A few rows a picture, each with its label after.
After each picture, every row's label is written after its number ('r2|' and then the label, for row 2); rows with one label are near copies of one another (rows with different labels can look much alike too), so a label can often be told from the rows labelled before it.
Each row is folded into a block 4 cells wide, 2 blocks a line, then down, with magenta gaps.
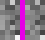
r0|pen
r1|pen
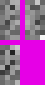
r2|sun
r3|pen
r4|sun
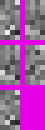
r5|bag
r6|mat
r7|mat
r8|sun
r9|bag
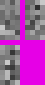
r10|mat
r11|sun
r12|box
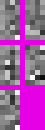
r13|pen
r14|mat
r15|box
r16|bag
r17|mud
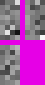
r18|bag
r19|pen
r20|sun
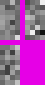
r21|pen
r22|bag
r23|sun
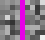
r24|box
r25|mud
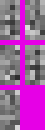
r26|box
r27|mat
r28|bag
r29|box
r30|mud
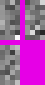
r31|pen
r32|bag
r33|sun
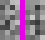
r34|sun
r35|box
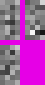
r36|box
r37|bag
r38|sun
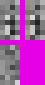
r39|box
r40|box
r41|pen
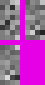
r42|sun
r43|bag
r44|bag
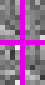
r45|mat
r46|pen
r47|mud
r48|mat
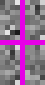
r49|bag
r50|mud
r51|mud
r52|mat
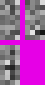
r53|mud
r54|bag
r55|box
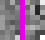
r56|pen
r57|mud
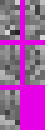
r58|bag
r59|mud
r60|mat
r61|sun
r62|mat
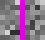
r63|bag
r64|sun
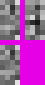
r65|mud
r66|box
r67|mud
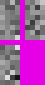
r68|pen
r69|sun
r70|bag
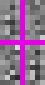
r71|box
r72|pen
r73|bag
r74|box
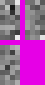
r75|mud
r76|pen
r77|sun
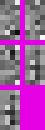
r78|bag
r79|pen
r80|mud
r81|box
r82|box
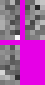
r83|pen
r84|sun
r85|mat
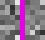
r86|mud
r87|bag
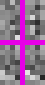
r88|pen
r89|box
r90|mat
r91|mat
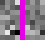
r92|bag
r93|mat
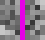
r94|mat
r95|sun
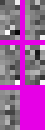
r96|bag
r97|pen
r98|pen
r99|mud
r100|box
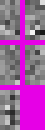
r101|mat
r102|bag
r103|pen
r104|sun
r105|box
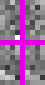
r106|pen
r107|sun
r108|mat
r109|mat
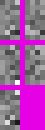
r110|bag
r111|mat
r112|pen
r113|sun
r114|bag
